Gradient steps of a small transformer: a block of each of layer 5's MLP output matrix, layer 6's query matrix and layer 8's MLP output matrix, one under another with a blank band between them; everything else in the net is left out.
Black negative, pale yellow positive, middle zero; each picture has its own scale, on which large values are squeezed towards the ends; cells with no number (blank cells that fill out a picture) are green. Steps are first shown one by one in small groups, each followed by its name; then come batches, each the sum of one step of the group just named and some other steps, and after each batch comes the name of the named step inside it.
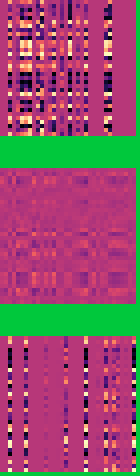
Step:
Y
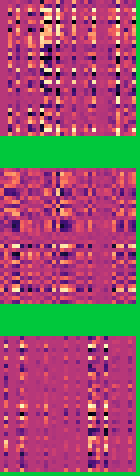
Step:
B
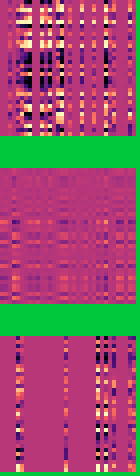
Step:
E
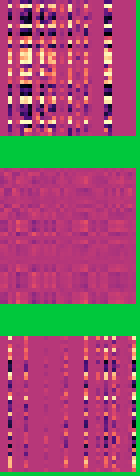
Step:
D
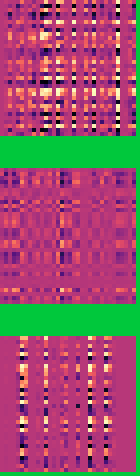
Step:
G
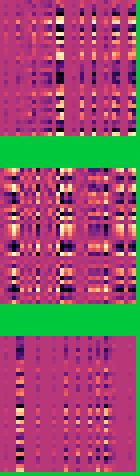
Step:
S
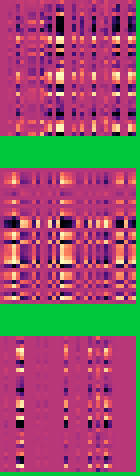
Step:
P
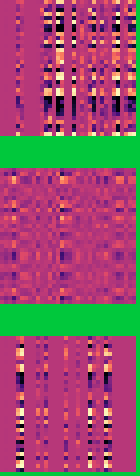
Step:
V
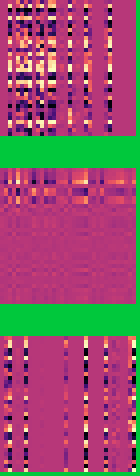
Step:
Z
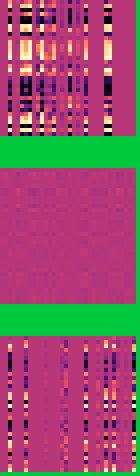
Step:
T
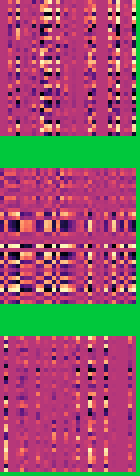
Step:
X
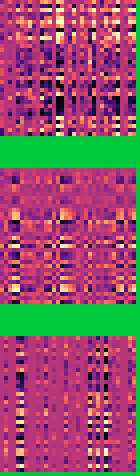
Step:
X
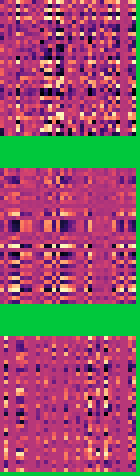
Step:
X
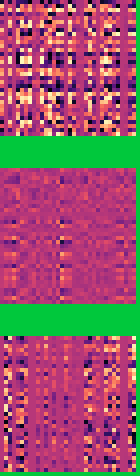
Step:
D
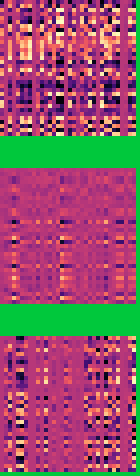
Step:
T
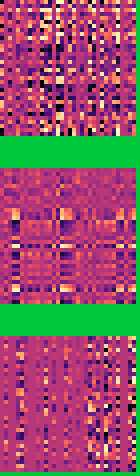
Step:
B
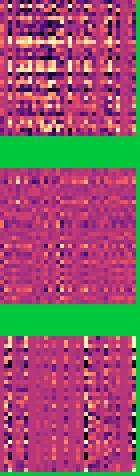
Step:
Z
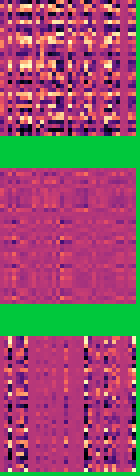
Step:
Y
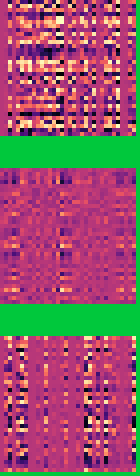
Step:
G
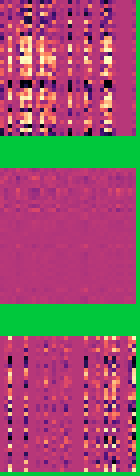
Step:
T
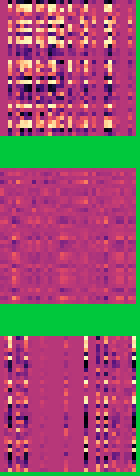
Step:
E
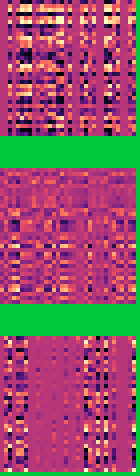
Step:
X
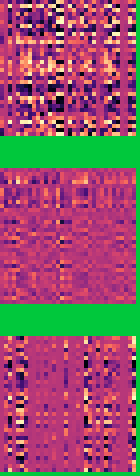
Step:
D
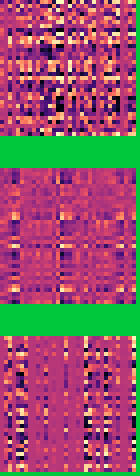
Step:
V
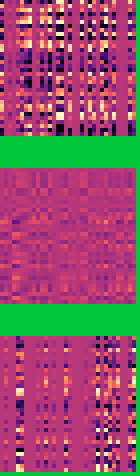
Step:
E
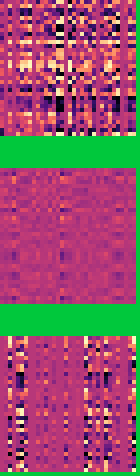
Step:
V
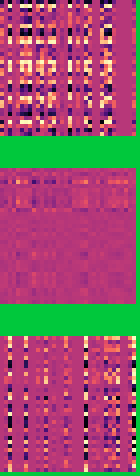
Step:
D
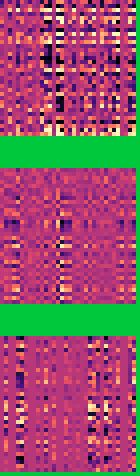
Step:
B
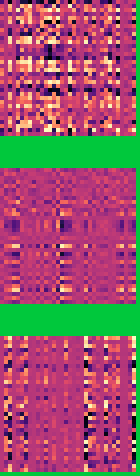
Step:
B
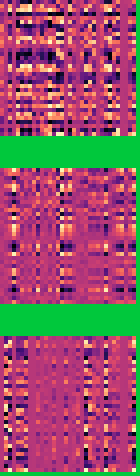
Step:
S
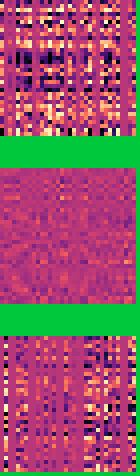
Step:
E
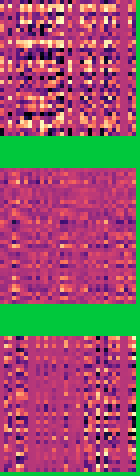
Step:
E
